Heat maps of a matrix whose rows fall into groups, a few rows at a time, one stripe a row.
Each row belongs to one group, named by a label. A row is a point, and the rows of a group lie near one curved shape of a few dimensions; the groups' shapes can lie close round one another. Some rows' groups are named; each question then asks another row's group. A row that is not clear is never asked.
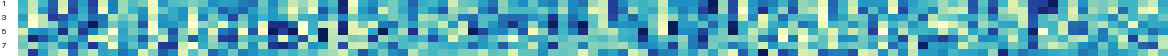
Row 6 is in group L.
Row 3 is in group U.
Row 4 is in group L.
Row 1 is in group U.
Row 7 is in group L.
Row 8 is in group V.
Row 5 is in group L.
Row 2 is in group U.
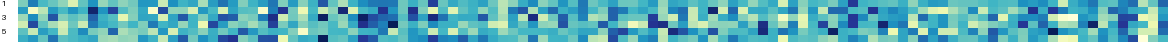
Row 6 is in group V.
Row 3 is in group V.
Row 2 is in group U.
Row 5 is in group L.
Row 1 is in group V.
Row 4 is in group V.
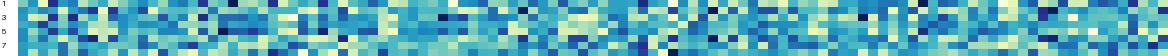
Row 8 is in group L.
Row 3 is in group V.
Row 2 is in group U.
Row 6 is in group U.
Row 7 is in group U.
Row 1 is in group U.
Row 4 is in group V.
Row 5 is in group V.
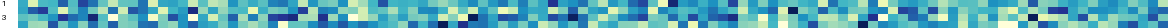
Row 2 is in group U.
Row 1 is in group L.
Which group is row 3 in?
L
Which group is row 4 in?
V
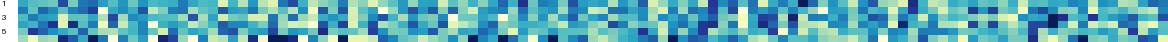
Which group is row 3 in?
U
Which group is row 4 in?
U
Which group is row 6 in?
L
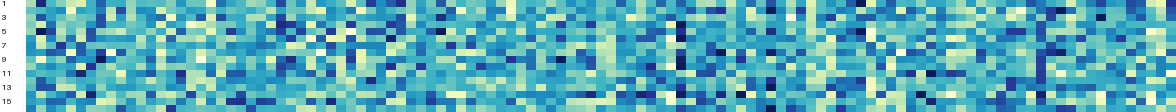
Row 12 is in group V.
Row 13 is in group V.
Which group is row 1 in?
V
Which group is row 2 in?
U
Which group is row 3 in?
V
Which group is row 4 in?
L
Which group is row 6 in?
L
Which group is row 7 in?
V
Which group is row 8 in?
U
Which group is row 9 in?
L
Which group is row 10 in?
L
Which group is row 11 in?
L
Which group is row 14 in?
L
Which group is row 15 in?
V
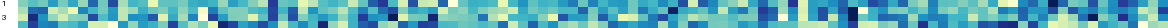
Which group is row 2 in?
V
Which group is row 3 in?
V
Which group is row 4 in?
V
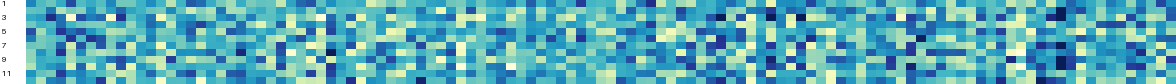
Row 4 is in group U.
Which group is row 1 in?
U
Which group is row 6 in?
U
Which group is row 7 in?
U
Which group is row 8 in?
U
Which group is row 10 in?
U
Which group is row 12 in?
U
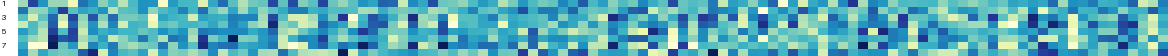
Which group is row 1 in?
V
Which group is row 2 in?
U
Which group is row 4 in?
U
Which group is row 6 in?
U
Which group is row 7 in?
V
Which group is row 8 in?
U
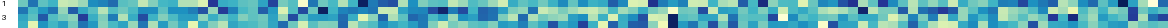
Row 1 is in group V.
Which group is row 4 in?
L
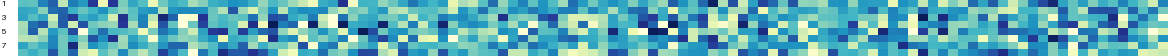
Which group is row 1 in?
U
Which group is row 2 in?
U
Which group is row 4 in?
L
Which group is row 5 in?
V
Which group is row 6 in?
U
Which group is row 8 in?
V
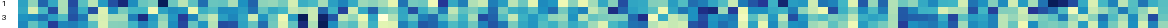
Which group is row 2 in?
U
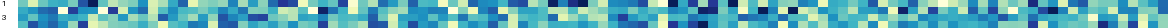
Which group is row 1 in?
L
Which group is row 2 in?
U
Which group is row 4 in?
L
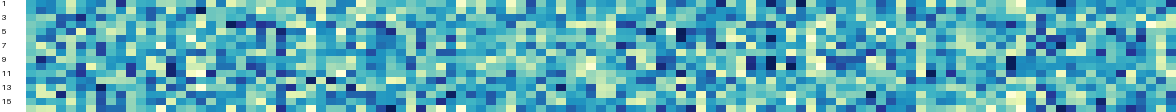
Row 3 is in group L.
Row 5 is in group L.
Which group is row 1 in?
U
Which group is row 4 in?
V
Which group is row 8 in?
V
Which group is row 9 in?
V
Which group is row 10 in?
V
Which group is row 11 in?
L
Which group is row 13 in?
L
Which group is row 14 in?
V
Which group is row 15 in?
V
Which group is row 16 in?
U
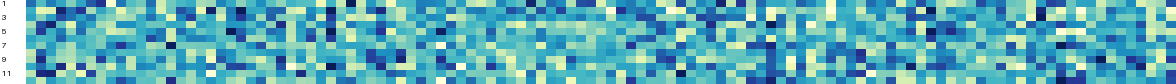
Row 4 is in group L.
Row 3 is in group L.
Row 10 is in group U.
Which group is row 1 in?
U
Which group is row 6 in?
U
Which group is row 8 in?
V
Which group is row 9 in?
V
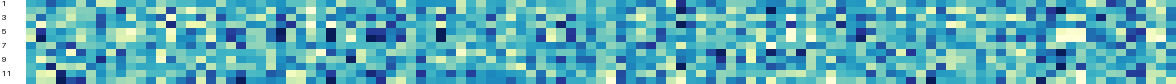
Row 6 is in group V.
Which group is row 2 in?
L
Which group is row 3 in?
V
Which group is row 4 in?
L
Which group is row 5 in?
V
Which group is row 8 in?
U
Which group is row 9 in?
U
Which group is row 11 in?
V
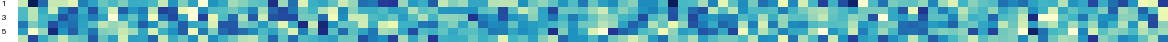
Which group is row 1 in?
V
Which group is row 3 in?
L
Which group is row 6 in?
V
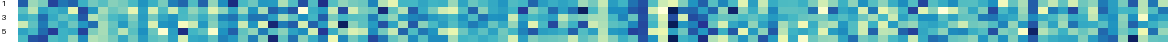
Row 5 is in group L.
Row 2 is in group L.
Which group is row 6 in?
L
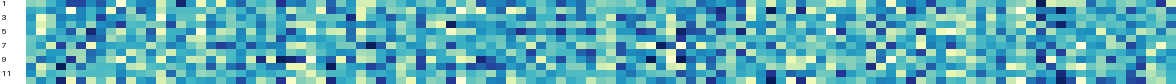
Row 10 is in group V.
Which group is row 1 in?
L
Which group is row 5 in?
L
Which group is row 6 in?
L
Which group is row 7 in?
V
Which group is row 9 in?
L
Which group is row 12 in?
U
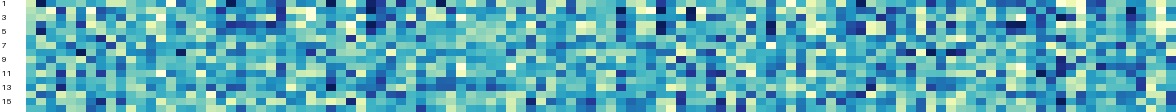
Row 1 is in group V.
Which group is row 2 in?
V
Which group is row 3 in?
U
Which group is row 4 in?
V
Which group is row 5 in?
V
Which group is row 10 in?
U
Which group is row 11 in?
U
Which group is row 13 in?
V
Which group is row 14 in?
V
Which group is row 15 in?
U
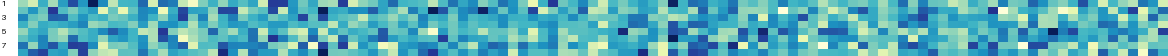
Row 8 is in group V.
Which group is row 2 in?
V
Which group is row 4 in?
L
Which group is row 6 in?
L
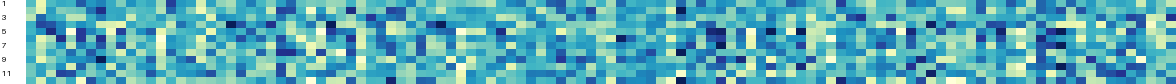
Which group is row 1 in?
L
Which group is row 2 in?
L
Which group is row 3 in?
V
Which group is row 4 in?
V
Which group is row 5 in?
U
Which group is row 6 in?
U
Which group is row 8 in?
L
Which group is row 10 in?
U
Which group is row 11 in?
U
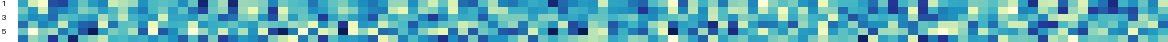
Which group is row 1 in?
U
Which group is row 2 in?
U
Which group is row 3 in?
V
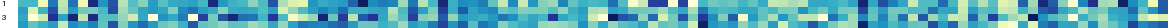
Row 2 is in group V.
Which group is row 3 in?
U
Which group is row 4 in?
V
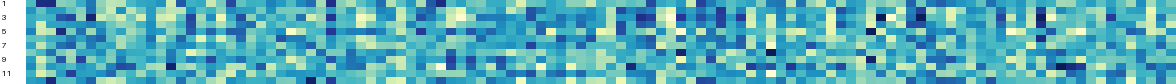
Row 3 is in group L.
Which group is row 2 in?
L
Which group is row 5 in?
V
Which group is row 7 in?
U
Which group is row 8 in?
L
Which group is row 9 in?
V
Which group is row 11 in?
U
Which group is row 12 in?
V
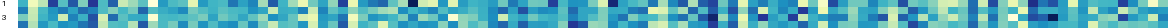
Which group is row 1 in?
U
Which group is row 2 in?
U
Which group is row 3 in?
U
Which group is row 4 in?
U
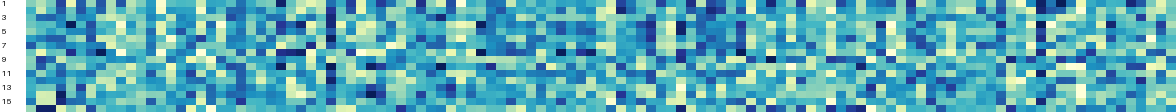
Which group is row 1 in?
U
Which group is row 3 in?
V
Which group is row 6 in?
L
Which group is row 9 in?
V
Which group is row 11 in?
L
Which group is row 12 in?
U
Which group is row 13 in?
V
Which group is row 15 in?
U
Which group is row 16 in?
V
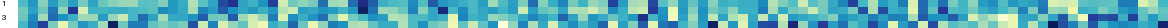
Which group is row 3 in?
U
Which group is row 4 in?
U
